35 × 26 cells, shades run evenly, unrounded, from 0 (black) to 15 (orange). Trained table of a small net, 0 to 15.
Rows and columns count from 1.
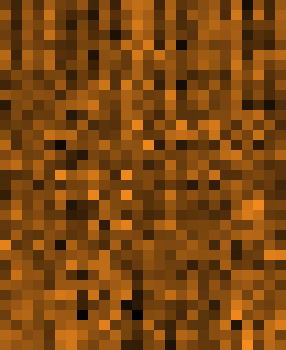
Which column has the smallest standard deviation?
3
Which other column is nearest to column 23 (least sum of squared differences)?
2
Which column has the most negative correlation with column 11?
13
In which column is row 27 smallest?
18
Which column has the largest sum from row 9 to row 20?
12
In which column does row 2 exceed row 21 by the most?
5
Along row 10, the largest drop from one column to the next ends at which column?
17
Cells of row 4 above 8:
10
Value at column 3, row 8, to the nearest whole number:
7
